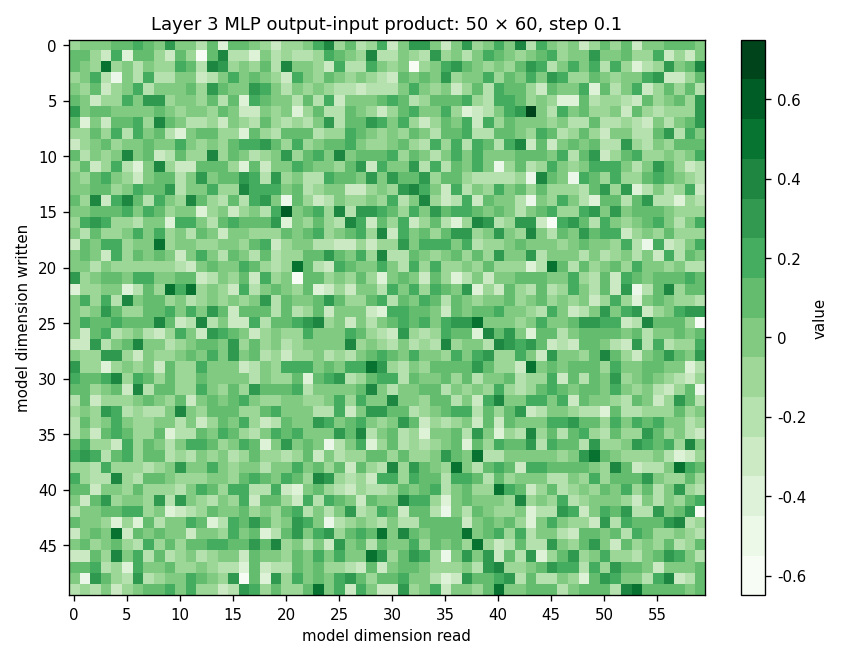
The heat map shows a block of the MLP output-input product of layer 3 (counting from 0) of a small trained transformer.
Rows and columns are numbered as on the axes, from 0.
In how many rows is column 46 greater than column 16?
20
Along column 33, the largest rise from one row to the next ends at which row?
12
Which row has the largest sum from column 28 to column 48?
25
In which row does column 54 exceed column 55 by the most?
14
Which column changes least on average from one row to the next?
41
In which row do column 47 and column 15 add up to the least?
24
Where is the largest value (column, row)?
43, 6
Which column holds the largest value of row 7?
8
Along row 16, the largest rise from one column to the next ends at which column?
46
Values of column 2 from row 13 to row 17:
0.1 0.4 0.1 0.3 0.1
